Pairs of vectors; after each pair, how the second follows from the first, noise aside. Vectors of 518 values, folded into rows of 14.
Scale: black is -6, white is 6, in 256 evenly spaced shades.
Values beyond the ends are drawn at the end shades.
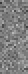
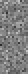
shuffled.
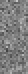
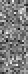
wrapped around, scaled up.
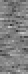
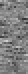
reversed.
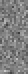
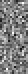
reversed, scaled up.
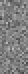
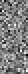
reversed, scaled up.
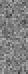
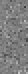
negated, partly zeroed.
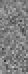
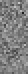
reversed.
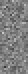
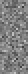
reversed.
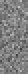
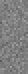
shrunk.
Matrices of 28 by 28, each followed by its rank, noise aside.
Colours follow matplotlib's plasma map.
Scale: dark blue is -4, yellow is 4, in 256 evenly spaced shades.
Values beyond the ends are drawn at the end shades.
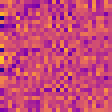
four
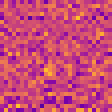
six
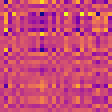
two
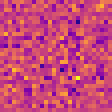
six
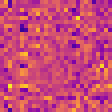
six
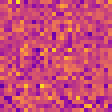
six
